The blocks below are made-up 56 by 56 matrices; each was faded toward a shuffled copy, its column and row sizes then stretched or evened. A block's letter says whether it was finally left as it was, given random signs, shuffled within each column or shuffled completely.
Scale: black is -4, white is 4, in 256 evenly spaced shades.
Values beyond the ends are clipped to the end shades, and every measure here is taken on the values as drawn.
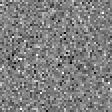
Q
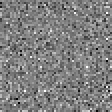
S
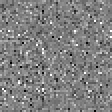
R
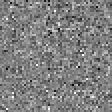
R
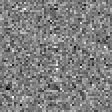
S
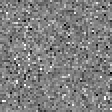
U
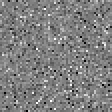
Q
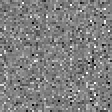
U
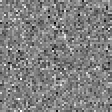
R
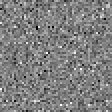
R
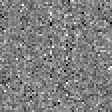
U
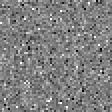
Q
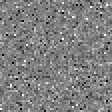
Q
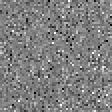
U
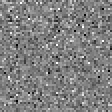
R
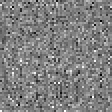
S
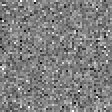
U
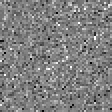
Q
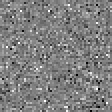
S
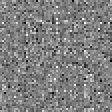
S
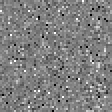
U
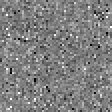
U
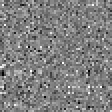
S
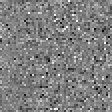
S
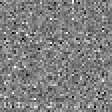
S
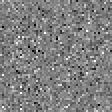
U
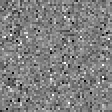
U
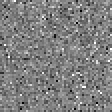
Q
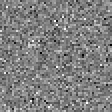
Q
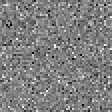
S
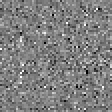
R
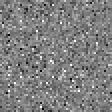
U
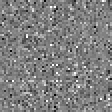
U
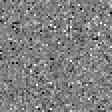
Q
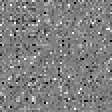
S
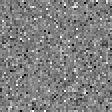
U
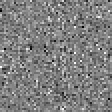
U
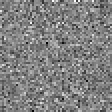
R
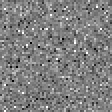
Q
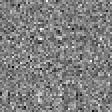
S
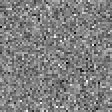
Q
